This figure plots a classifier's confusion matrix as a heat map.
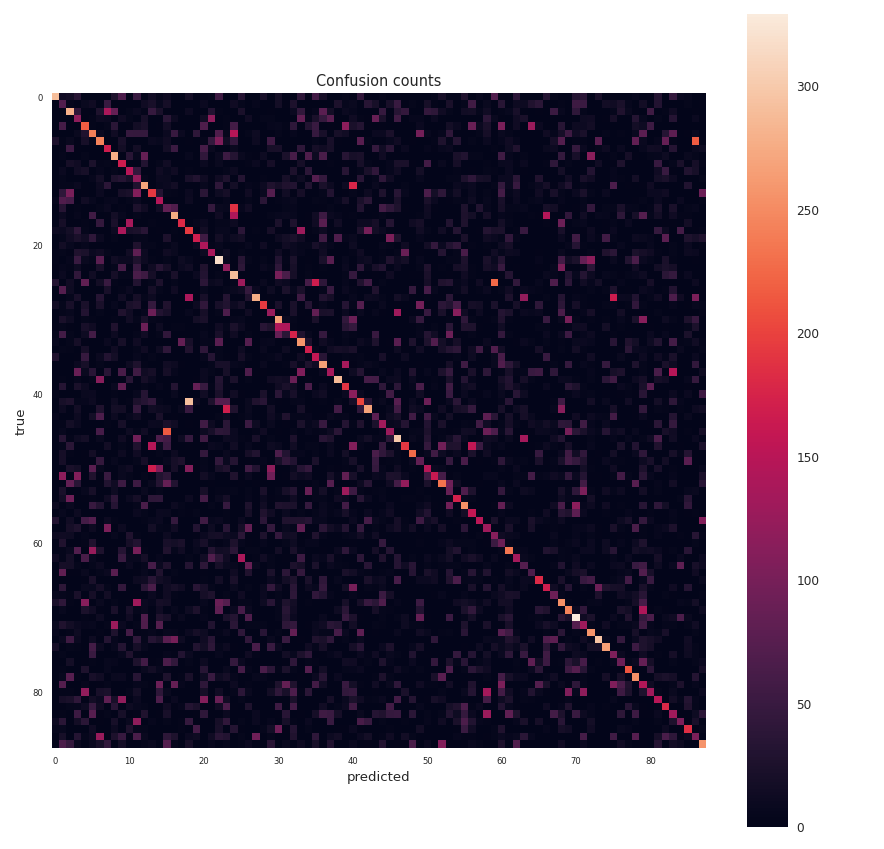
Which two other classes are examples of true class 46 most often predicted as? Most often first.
63, 11
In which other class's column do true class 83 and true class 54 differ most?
58
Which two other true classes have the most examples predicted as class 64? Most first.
4, 76
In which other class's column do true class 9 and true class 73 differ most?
16
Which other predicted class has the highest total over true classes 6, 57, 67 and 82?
86
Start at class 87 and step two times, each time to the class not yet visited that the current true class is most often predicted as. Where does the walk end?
47
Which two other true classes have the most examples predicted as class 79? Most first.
69, 30
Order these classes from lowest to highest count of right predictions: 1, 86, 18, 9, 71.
1, 86, 71, 9, 18
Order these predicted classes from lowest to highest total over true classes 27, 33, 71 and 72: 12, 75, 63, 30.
30, 12, 63, 75
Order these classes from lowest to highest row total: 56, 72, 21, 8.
56, 21, 72, 8
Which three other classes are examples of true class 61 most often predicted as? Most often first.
5, 11, 3
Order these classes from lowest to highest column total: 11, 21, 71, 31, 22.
21, 31, 71, 22, 11
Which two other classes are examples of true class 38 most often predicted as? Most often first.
6, 32
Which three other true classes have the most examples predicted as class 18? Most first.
41, 27, 50
